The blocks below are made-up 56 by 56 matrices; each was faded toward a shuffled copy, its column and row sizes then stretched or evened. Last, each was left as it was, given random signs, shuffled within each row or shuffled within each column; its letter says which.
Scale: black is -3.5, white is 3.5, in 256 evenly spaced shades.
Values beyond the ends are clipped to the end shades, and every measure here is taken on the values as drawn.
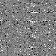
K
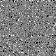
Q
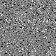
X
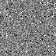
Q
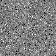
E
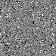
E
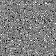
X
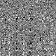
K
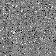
X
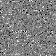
X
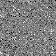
Q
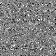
X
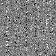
E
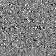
X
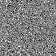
X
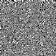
Q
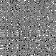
K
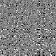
K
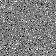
X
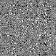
Q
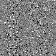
E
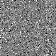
E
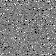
X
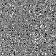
Q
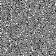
E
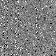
E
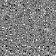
K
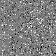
E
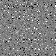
K
